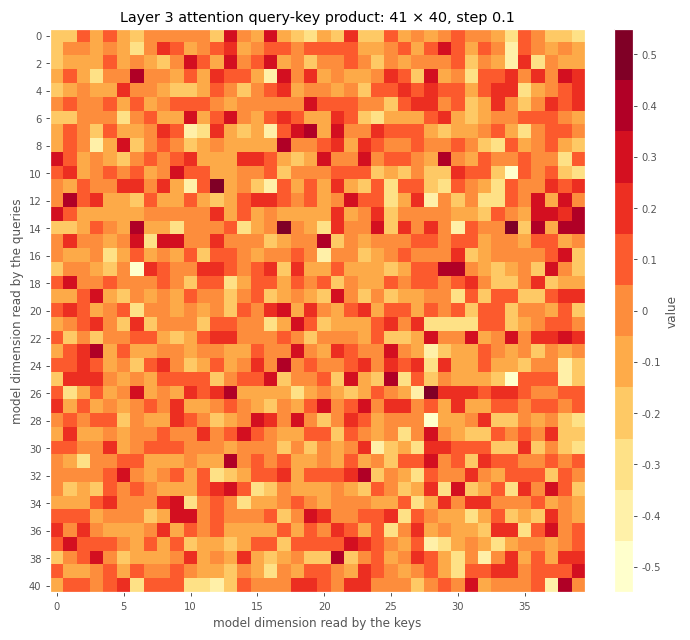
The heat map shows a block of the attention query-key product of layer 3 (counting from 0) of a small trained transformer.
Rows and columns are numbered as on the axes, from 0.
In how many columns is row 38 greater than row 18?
14
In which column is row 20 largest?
17
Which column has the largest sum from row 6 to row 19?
21
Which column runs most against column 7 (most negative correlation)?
6
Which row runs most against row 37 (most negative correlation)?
26
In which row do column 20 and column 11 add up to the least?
16
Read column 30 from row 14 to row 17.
-0.4 0.1 0.2 0.4
